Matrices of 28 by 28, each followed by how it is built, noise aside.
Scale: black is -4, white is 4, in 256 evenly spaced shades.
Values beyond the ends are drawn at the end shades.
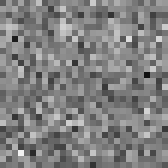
repeating columns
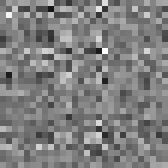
low rank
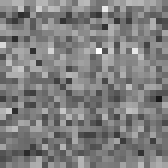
blocks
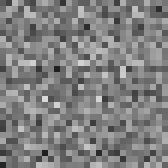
repeating columns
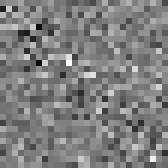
banded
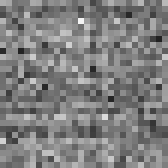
blocks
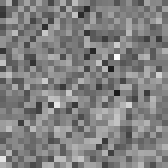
Hankel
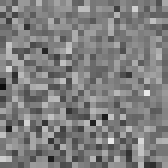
lower triangular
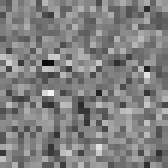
low rank
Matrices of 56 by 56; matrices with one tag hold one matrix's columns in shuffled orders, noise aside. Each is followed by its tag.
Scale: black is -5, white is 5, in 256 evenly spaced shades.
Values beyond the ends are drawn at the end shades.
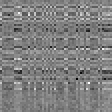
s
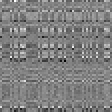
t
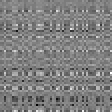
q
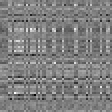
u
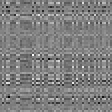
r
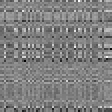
t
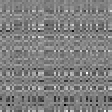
q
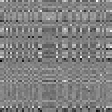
t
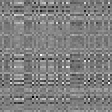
r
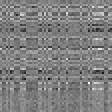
s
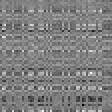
q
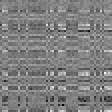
q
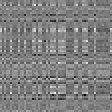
u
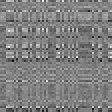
t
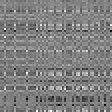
q
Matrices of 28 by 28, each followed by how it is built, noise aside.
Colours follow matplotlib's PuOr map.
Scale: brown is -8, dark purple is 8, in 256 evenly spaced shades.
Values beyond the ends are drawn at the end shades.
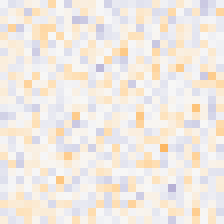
noise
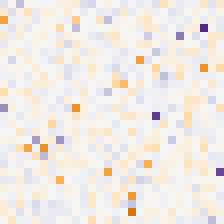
sparse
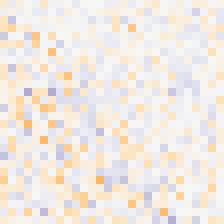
lower triangular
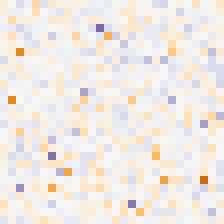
sparse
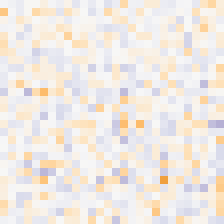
low rank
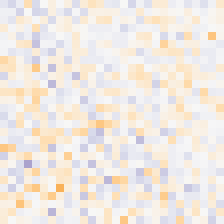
lower triangular
